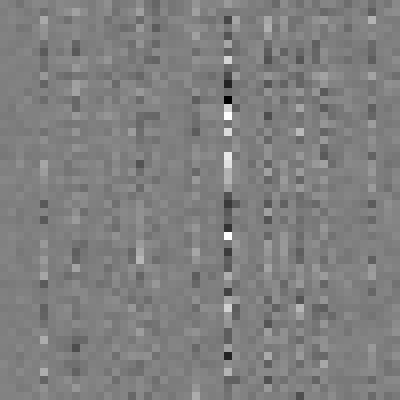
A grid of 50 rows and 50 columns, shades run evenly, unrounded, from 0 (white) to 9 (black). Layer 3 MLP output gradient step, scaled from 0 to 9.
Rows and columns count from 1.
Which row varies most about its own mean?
15
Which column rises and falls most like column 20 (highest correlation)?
44
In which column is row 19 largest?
41
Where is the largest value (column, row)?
29, 13
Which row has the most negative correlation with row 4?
7
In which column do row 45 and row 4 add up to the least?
34
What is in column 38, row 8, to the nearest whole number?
6
